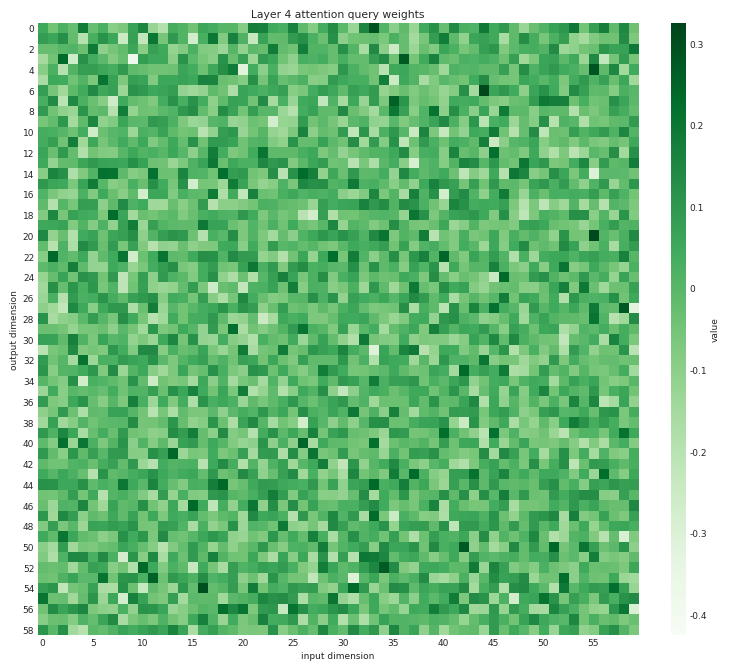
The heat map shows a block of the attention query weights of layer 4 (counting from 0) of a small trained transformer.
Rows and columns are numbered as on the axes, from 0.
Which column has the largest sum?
45
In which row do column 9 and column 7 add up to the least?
3
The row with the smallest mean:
9
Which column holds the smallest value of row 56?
59
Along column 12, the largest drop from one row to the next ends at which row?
50
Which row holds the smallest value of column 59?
27
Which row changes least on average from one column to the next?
19
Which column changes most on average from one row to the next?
11
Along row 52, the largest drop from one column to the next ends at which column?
44
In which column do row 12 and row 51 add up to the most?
17
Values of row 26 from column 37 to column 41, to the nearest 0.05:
0.15 0.1 0 0.05 -0.15
